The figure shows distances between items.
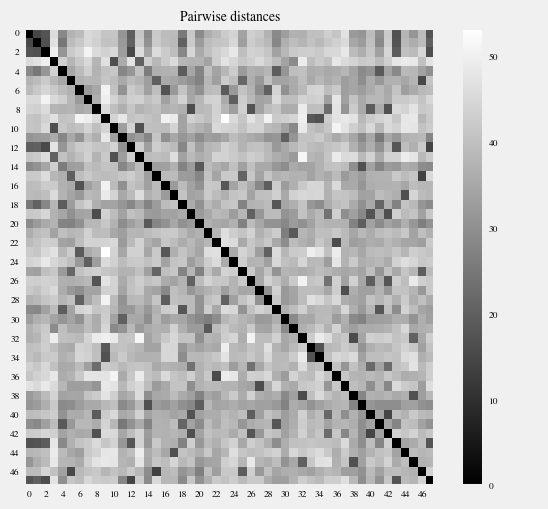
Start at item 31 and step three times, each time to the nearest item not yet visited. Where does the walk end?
11
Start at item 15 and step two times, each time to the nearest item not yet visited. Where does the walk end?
5
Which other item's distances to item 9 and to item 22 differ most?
36
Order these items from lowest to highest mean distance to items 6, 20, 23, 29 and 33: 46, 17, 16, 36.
16, 46, 17, 36
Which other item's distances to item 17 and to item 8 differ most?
44
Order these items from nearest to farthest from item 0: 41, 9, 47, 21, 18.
47, 18, 41, 21, 9
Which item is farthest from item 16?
9
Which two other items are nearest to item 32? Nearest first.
38, 45
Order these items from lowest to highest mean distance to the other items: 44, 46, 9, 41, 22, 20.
20, 41, 46, 22, 44, 9
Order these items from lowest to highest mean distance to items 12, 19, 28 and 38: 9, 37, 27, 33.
27, 37, 33, 9
